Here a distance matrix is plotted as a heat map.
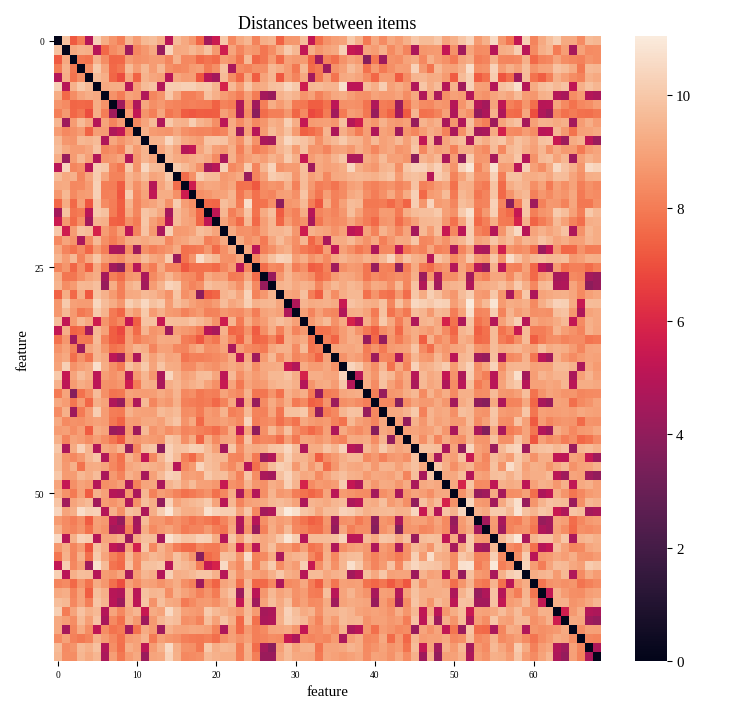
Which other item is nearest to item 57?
18
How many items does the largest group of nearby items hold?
14
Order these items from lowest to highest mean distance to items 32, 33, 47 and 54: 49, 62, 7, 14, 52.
7, 62, 14, 49, 52
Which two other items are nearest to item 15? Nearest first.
24, 47
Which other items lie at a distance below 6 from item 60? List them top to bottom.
18, 28, 57
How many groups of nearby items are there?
11
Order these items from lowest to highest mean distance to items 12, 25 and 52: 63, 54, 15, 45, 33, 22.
54, 63, 33, 15, 22, 45
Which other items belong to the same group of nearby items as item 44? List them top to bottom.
42
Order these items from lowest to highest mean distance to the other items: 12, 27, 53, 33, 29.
53, 33, 27, 12, 29
